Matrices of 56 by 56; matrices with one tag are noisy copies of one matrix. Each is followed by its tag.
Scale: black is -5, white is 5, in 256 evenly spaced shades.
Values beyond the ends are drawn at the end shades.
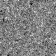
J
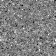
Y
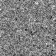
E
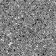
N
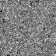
J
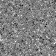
Y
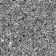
N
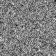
Y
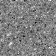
N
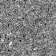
N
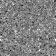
Y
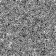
N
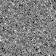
Y
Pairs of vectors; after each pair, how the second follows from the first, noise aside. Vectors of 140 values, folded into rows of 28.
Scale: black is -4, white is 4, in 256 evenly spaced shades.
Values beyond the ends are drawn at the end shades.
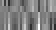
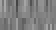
reversed, negated, shrunk.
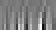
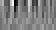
reversed, negated.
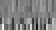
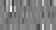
wrapped around, negated, partly zeroed.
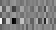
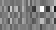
reversed, negated.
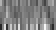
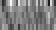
reversed.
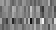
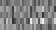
sign-scrambled.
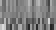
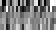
reversed, scaled up.
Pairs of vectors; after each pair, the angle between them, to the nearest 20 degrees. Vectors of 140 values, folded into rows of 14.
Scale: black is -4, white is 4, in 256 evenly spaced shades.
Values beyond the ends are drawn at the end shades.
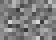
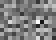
40 degrees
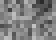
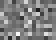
100 degrees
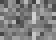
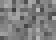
120 degrees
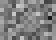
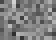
140 degrees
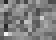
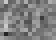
160 degrees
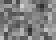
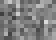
100 degrees
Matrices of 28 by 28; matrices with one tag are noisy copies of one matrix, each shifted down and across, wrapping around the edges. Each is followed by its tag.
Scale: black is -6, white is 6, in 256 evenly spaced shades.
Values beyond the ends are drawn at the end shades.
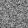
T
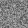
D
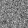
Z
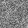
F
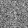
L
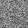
L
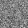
T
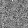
L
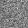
Z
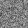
T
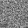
Z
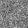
F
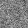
F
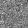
F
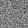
L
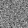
D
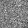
L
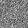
F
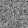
F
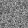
Z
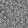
D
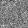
F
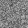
F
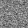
T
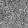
F
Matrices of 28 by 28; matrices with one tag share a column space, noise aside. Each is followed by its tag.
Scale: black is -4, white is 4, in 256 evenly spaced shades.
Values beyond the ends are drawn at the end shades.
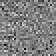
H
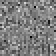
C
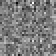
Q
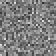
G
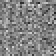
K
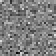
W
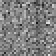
K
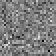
G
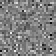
H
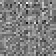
K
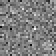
H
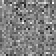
K
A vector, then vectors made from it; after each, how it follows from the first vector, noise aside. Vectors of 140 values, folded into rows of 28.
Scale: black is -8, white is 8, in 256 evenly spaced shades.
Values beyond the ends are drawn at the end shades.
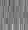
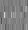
wrapped around, partly zeroed.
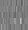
wrapped around, partly zeroed.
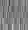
copied.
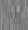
wrapped around, shrunk.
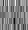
reversed, scaled up.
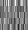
reversed, scaled up.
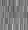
copied.
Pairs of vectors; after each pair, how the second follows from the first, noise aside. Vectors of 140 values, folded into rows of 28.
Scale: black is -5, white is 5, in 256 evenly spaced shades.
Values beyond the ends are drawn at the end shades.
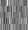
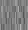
reversed, shrunk.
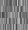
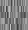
reversed.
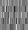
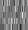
wrapped around.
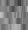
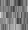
copied.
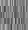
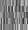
reversed.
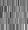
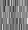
wrapped around.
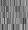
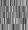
copied.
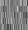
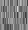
copied.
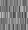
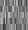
shuffled.
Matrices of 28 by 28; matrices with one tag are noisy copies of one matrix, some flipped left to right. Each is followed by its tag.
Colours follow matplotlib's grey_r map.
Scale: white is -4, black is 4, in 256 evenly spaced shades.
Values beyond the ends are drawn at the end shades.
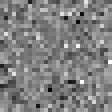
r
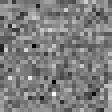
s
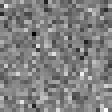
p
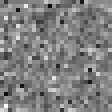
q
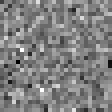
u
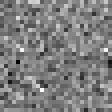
u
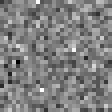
u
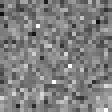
p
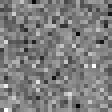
p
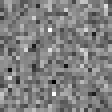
s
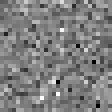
s
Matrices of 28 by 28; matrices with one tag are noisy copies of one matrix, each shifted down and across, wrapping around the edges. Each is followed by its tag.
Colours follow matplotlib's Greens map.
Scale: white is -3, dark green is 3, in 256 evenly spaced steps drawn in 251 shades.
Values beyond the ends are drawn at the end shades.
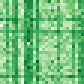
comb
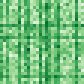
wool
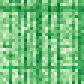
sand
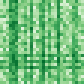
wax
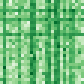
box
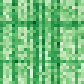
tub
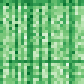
sand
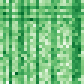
wax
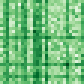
comb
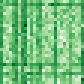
box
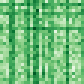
box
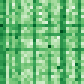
box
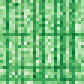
wool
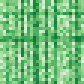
sand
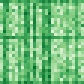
tub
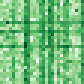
box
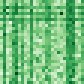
wax
